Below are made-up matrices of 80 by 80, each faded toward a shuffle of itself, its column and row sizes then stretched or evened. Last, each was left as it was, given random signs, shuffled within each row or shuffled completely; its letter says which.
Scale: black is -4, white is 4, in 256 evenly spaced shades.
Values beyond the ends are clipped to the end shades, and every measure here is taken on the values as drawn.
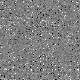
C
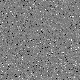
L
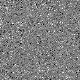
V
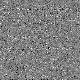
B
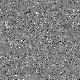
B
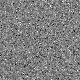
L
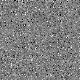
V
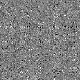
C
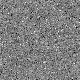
L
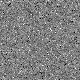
L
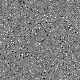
L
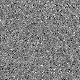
B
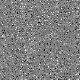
C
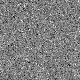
L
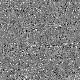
B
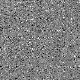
V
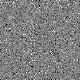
C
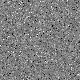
L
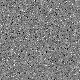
L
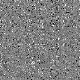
C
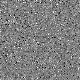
B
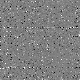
V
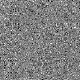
C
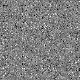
V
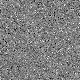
L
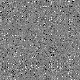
C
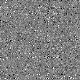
V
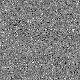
B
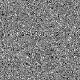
C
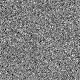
L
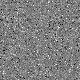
L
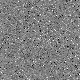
L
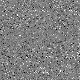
B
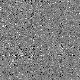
V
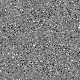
B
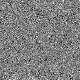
B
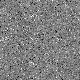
L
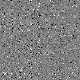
C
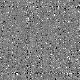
V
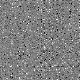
C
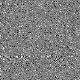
C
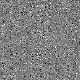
V
